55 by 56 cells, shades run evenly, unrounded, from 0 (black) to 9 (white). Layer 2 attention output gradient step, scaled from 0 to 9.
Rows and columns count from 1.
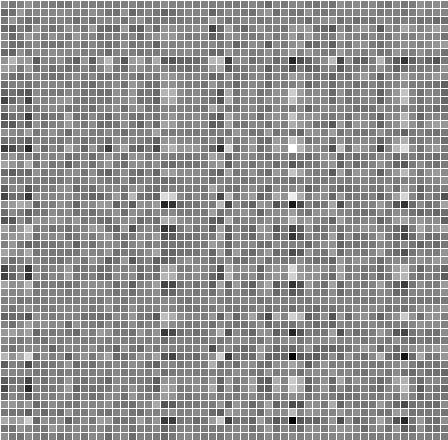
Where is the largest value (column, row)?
37, 19
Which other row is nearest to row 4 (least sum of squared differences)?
16
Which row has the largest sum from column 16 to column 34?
25
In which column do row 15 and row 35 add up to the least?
4
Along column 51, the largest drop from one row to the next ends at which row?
26
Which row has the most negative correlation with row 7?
9
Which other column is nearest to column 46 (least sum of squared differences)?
54
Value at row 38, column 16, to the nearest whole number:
4
